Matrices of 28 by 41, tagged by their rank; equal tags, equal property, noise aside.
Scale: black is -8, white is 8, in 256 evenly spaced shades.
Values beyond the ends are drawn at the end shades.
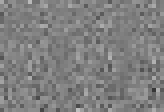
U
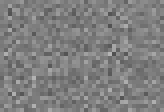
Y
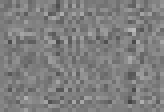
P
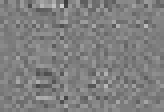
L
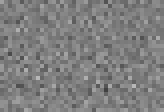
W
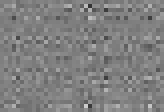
L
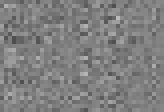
U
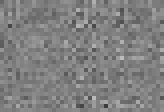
U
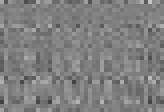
L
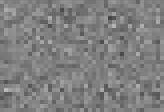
W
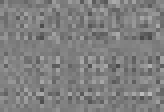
L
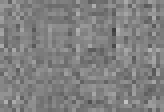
P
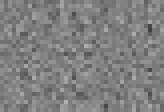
W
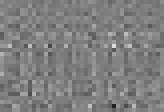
L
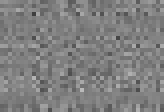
L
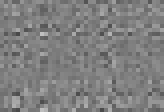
L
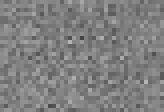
W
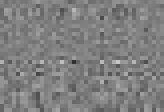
P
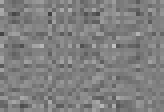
L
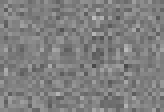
P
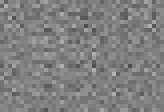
U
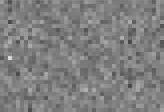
Y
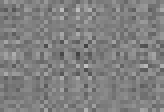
L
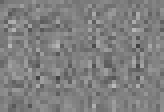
P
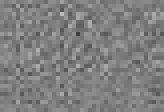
U
